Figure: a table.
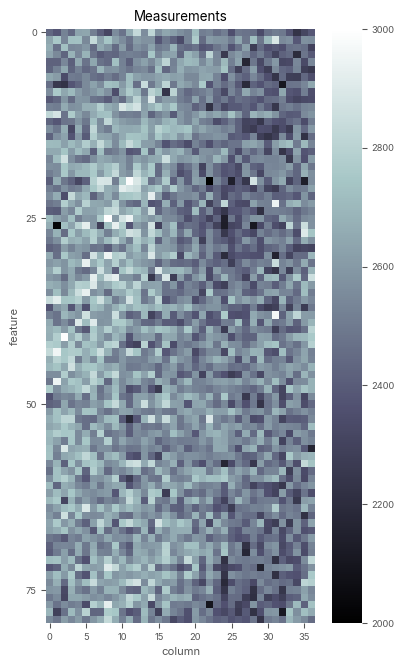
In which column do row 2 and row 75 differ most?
2
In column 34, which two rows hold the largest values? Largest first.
38, 33
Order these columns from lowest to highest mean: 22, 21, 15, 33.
33, 21, 22, 15
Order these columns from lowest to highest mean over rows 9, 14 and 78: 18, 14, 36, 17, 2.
36, 18, 2, 17, 14
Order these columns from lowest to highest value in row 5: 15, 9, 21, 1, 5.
5, 1, 9, 21, 15
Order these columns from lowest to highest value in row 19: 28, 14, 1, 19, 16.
19, 28, 1, 16, 14
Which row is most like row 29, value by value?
9
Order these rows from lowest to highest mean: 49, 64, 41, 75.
75, 49, 64, 41
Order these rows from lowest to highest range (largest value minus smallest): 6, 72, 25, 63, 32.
6, 63, 32, 72, 25
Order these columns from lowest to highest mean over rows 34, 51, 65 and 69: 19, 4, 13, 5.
13, 19, 5, 4
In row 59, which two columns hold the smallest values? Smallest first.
33, 35
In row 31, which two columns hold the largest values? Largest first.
5, 31
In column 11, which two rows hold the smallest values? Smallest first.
52, 60
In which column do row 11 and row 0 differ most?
1
